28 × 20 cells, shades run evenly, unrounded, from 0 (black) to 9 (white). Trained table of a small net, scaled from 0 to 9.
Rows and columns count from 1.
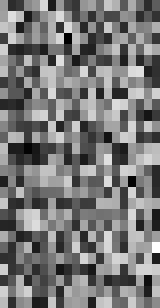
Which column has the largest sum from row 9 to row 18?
17
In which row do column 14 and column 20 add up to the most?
23
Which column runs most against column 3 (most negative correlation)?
14
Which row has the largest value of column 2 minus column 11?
3
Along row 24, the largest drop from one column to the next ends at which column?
20
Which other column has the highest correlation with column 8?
6
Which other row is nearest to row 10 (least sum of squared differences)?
24
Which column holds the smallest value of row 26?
19
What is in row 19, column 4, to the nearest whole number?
4
